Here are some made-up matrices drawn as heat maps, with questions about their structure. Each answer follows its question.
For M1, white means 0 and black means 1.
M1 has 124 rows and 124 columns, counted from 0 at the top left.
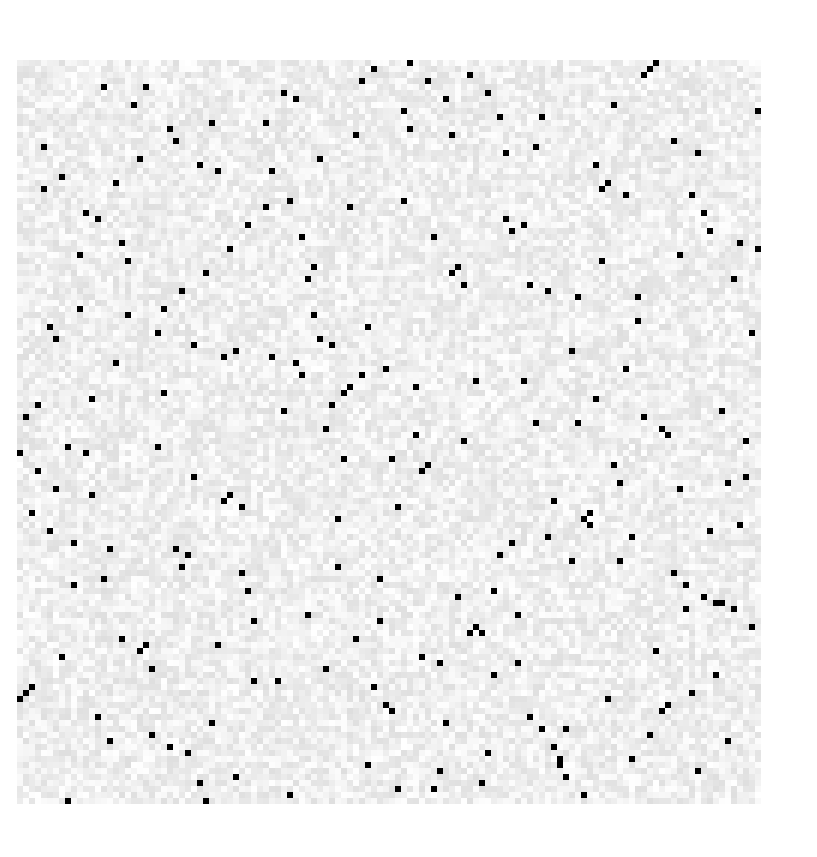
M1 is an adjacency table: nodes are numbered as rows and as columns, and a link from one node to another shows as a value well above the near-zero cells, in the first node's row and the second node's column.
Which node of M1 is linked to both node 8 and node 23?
node 64
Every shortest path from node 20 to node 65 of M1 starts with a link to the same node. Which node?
node 98
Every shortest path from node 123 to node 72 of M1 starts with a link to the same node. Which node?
node 31
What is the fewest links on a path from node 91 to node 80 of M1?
4
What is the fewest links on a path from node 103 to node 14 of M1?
5
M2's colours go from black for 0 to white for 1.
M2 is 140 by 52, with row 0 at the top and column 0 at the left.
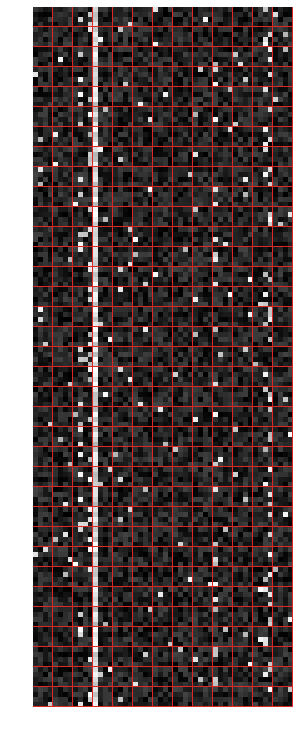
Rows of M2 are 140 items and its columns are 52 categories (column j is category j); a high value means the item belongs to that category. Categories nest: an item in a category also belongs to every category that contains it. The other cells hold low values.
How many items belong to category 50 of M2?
4
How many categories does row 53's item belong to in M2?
3
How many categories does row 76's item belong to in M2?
2
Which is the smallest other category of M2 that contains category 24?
46
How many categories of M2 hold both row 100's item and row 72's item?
2
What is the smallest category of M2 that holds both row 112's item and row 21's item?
11
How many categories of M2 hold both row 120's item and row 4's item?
1
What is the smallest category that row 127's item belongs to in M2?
27
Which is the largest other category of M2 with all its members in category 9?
42
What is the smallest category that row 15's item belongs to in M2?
18
